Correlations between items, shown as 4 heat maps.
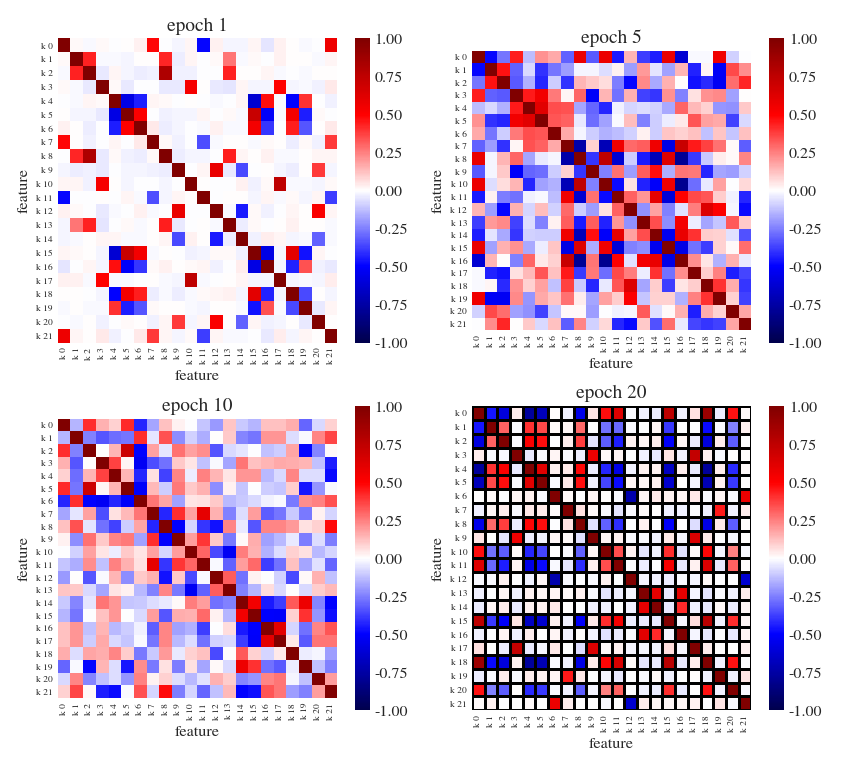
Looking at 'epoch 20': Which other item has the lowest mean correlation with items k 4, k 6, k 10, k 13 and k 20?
k 12
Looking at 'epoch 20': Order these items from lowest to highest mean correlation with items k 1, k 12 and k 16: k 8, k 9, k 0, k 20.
k 0, k 20, k 9, k 8
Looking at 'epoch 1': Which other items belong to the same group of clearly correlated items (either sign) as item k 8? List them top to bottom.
k 1, k 2, k 13
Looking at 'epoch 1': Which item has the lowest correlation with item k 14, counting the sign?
k 12
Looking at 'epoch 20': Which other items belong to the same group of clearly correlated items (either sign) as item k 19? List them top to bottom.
k 7
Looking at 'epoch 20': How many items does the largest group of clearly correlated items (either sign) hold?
11
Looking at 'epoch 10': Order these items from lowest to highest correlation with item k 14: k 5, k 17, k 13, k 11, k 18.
k 17, k 13, k 5, k 11, k 18
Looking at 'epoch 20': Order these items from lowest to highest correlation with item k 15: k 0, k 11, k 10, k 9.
k 9, k 10, k 11, k 0
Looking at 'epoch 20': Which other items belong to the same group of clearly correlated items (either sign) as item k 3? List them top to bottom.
k 9, k 17
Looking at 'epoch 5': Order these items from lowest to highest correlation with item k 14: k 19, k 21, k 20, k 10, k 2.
k 10, k 21, k 2, k 20, k 19
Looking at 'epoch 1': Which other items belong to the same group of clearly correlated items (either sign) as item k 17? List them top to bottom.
k 3, k 10
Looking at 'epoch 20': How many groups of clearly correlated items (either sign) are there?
5
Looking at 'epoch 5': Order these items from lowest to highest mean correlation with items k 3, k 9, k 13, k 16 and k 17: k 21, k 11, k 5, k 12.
k 21, k 12, k 5, k 11
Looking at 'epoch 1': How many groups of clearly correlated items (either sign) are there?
5
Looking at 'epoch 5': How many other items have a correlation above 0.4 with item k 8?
3
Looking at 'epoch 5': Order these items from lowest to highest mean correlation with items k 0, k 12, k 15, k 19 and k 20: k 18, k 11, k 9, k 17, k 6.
k 9, k 11, k 17, k 6, k 18
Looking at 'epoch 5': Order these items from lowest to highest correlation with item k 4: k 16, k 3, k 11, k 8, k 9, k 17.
k 9, k 8, k 11, k 17, k 16, k 3
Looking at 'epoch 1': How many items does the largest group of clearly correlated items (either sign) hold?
7
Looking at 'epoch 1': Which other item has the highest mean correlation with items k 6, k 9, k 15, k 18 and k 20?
k 5
